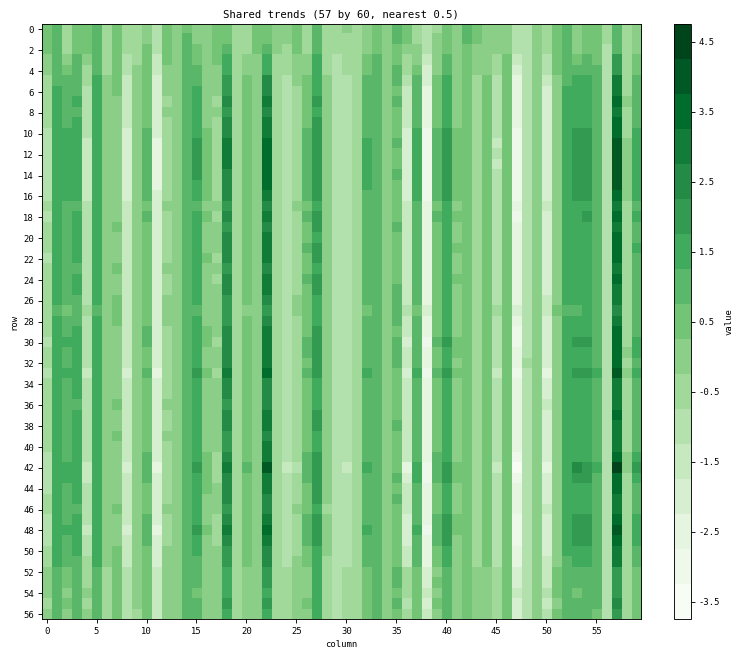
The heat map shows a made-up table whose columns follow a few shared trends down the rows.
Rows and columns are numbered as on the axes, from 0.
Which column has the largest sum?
57
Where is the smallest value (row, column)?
42, 47
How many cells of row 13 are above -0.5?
39
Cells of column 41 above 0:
17
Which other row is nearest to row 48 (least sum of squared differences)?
12
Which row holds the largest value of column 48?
32
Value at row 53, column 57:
2
